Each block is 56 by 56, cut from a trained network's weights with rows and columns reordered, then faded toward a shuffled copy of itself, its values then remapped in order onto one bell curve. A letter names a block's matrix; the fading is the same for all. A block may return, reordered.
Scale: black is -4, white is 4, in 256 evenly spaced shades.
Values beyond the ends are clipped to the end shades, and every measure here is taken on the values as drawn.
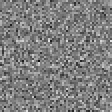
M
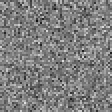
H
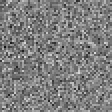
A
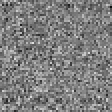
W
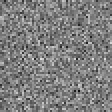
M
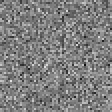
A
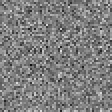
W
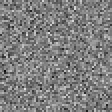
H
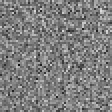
A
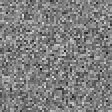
H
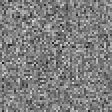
A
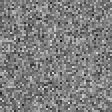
H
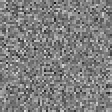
W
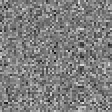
W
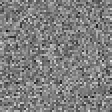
M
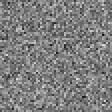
M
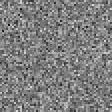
H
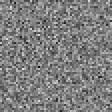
M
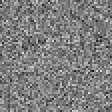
M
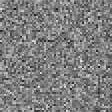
A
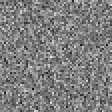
H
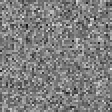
A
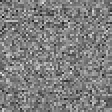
W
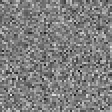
A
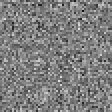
W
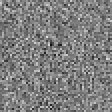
M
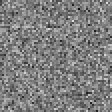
H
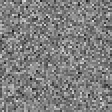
H
